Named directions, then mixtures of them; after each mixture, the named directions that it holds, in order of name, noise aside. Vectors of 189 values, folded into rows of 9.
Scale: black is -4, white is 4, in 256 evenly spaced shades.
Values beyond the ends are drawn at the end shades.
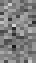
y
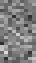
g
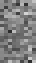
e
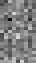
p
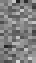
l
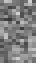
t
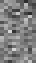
e, l.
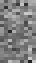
e.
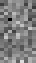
p, y.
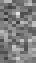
t, y.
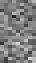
g, l.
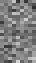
l.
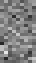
g.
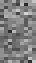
e.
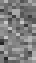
g, t.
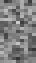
t.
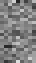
l.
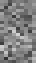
g, y.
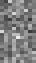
p, y.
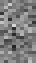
y.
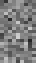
p, t.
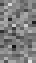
y.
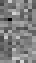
p, t.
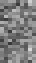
e, t.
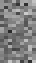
e.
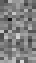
p.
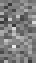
y.
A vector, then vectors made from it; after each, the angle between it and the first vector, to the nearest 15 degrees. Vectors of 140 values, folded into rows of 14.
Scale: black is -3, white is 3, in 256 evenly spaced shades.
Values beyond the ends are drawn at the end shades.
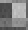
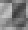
150 degrees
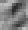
120 degrees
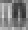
150 degrees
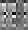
105 degrees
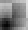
90 degrees
